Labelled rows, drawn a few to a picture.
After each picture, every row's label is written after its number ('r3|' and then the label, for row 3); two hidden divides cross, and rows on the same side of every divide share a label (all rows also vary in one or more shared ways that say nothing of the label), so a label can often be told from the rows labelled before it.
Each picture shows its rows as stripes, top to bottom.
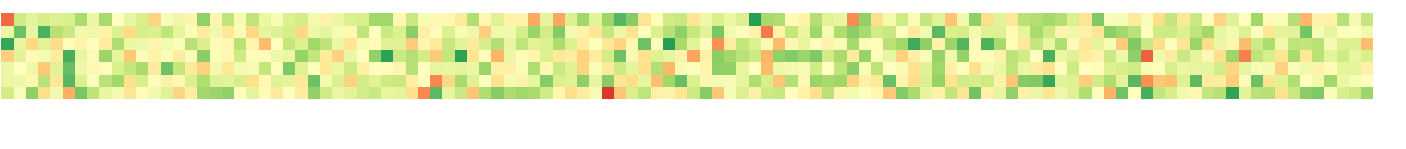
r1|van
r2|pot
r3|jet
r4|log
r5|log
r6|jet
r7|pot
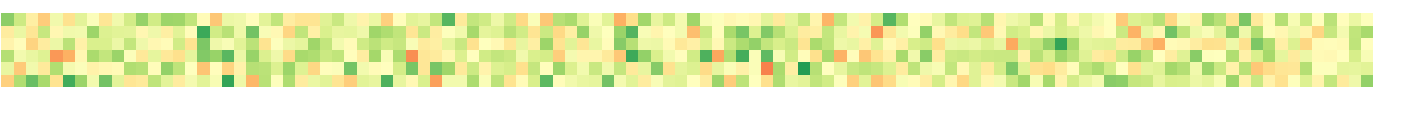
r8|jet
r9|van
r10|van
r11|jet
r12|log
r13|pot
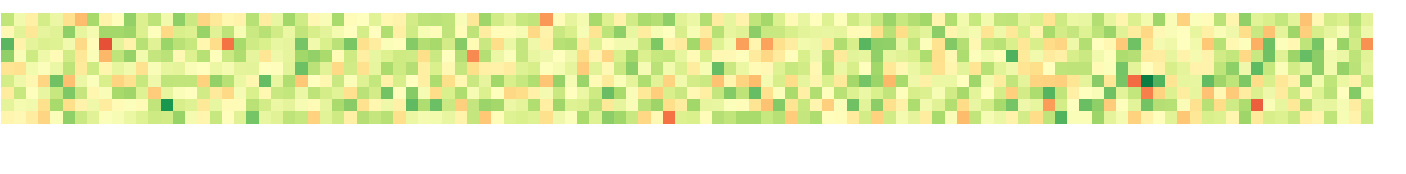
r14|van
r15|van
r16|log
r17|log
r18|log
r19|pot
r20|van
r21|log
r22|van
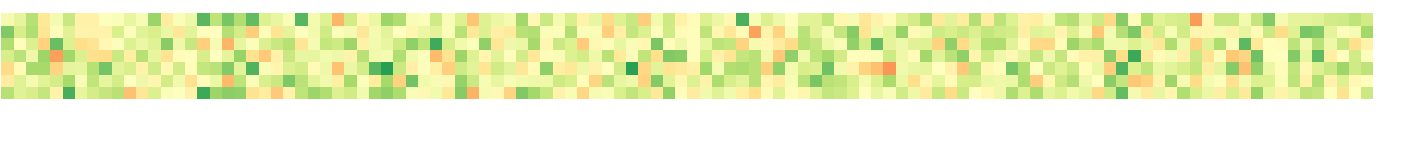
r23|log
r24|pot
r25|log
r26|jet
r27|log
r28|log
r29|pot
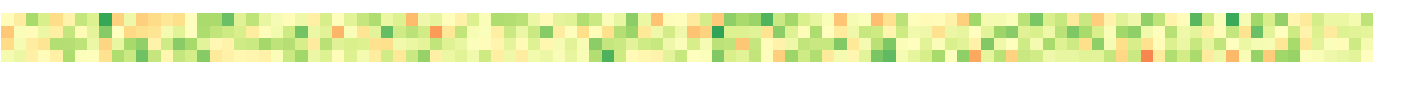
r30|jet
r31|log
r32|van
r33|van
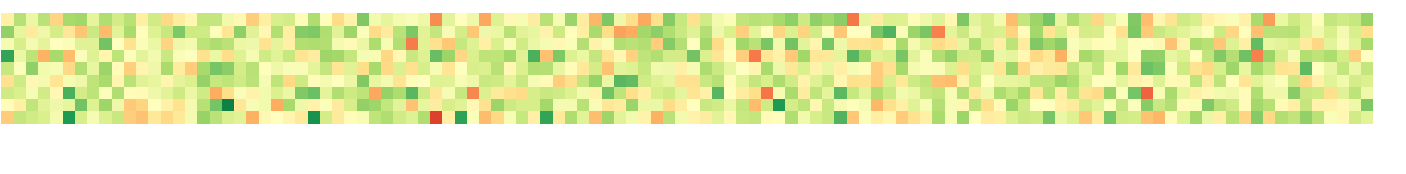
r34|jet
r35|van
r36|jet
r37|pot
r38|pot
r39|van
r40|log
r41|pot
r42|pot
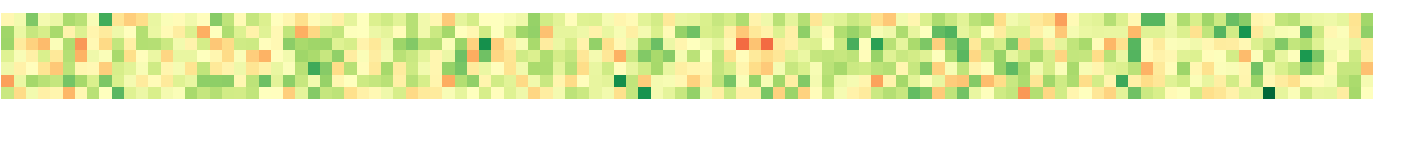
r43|pot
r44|pot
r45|log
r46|pot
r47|log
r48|log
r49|jet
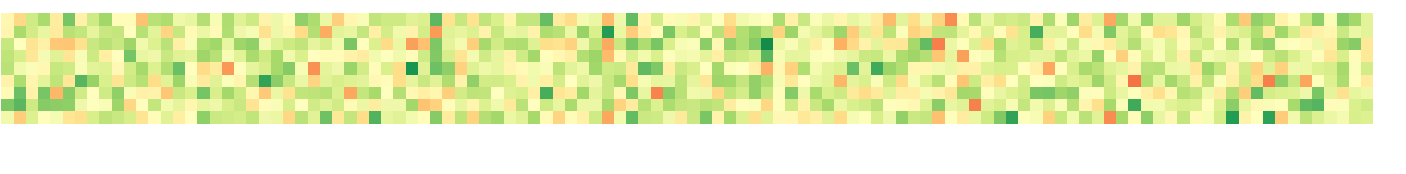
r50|log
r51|jet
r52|van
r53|van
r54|log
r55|van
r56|jet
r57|pot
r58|log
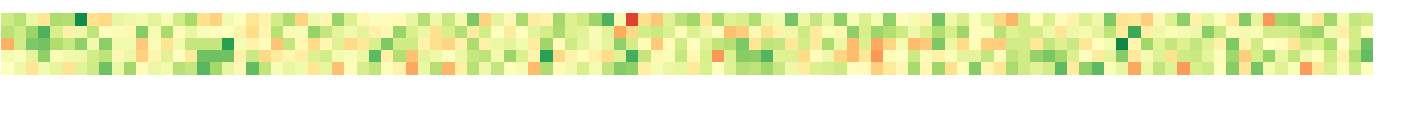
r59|jet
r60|pot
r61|pot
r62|jet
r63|van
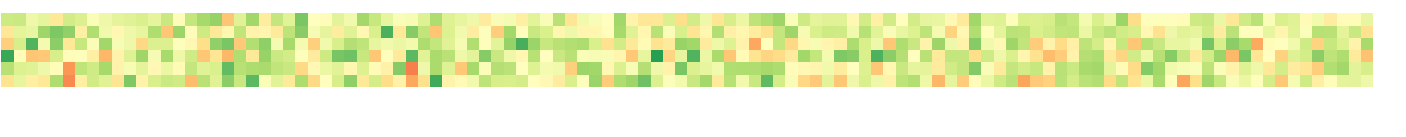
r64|van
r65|log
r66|pot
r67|log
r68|jet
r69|van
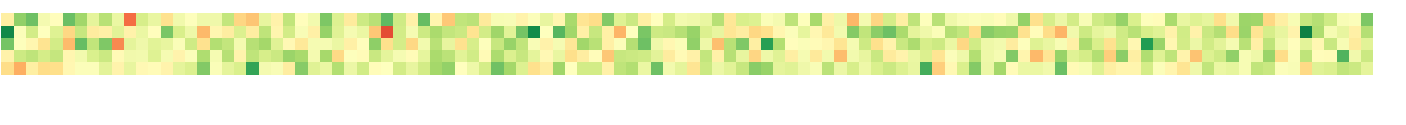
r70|pot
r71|pot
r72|jet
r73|log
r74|van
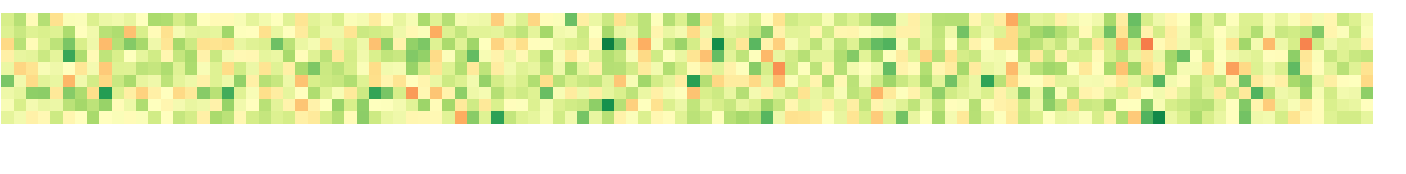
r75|jet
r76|jet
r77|van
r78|log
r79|van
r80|jet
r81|pot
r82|jet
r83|jet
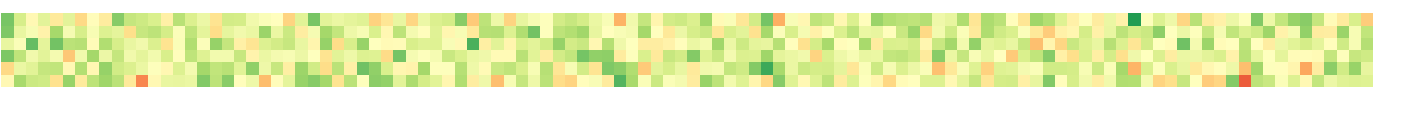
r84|jet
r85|pot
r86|pot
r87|jet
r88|van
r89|log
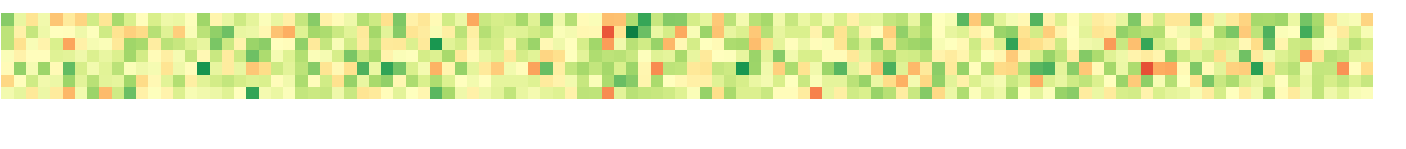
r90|jet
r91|pot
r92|log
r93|van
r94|jet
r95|log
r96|van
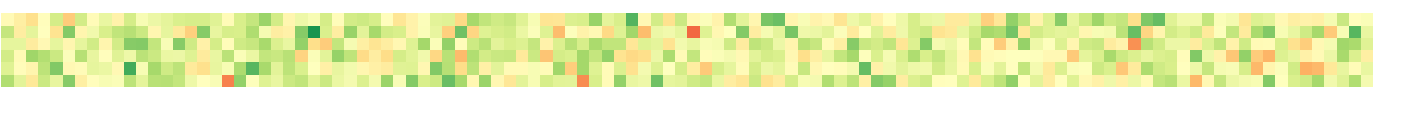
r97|van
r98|log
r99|van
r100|jet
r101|van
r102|log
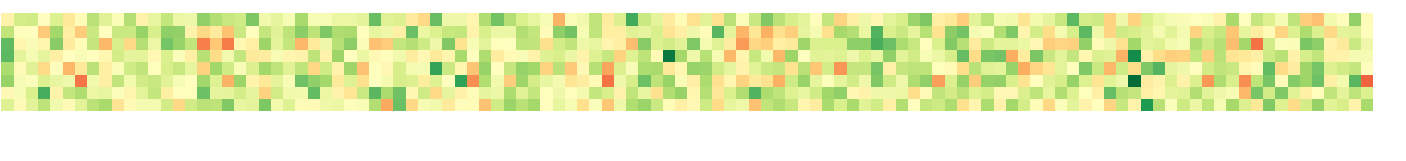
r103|van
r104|log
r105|pot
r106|jet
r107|log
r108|log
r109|jet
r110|pot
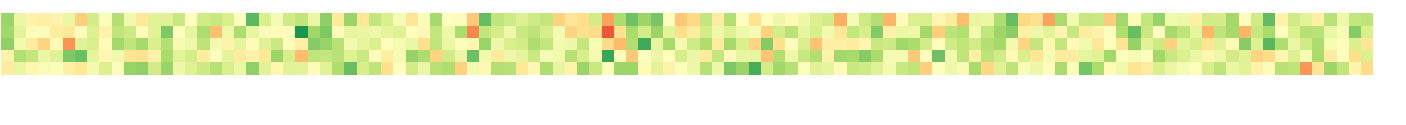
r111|log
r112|log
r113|jet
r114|pot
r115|van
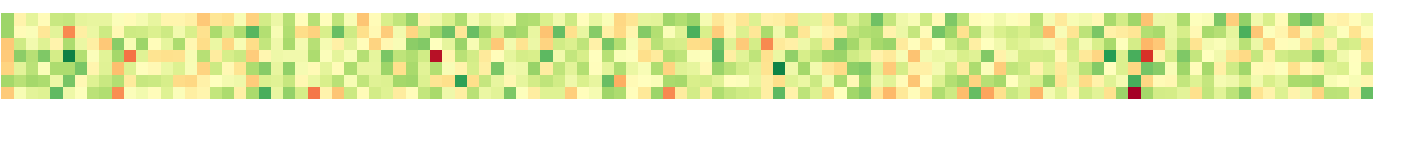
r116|pot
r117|jet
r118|log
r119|pot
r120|log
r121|pot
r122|log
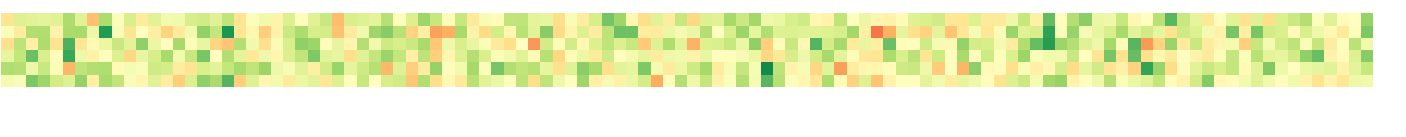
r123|log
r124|pot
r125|van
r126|pot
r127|jet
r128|jet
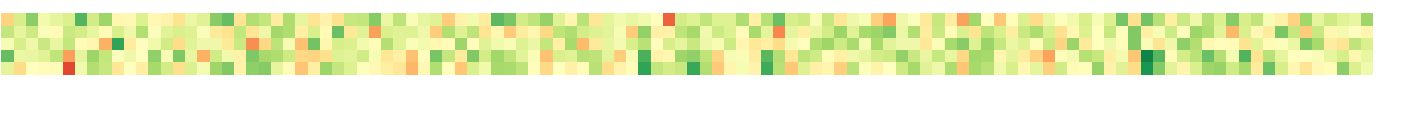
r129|pot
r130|jet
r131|pot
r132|jet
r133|jet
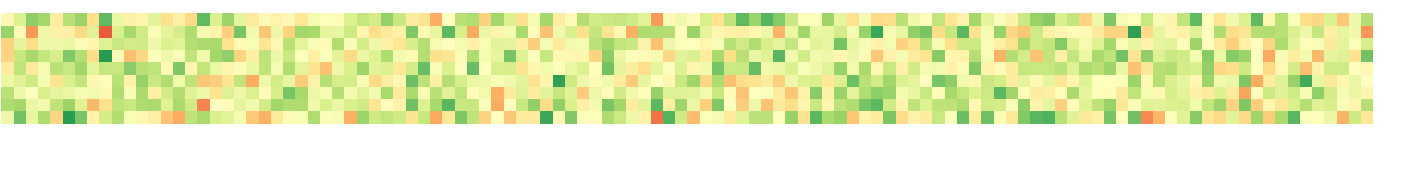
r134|jet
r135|van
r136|van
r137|pot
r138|van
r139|pot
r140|log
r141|log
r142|jet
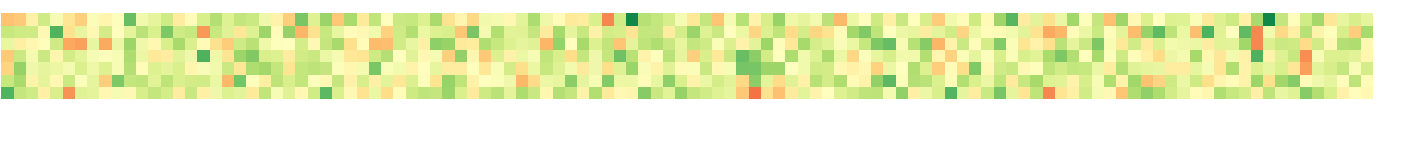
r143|log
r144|pot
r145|van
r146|van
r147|van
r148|van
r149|pot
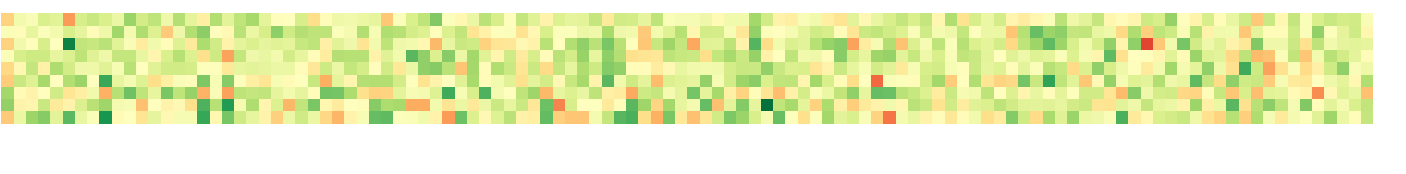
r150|van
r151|van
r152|van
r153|van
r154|van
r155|jet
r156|van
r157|jet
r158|log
